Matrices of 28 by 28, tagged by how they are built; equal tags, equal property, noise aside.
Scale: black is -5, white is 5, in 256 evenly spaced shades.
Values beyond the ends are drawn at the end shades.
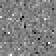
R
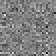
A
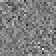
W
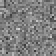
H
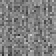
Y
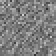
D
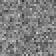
H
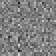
A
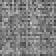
Y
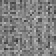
Y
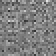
A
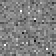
R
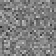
Y
